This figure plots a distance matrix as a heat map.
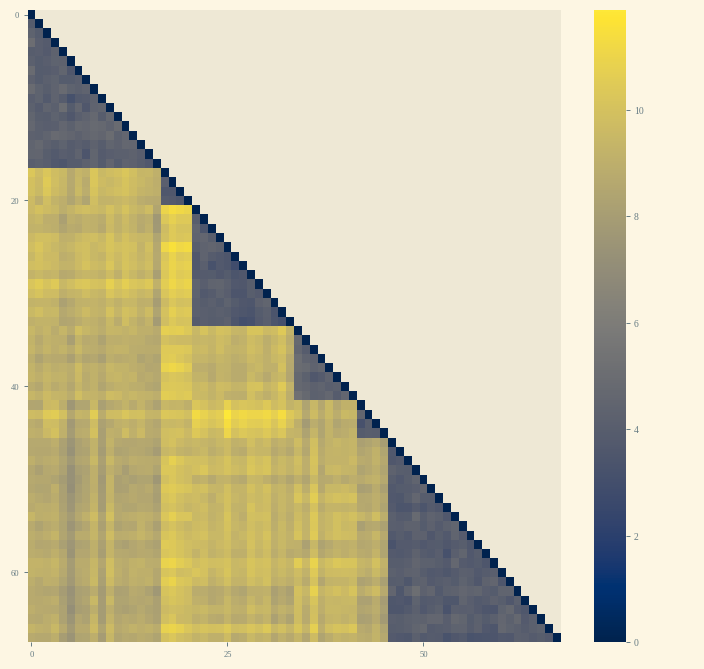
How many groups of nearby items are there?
6
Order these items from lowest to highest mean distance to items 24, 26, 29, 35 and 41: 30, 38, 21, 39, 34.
30, 21, 39, 38, 34
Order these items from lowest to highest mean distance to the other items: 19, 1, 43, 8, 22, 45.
1, 8, 22, 45, 43, 19
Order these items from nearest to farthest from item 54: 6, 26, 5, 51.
51, 5, 6, 26
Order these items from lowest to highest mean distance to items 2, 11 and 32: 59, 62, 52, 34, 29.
29, 62, 52, 59, 34
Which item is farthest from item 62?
36
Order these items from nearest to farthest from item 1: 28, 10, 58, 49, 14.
10, 14, 49, 58, 28
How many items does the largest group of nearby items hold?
22
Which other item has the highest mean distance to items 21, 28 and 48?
18
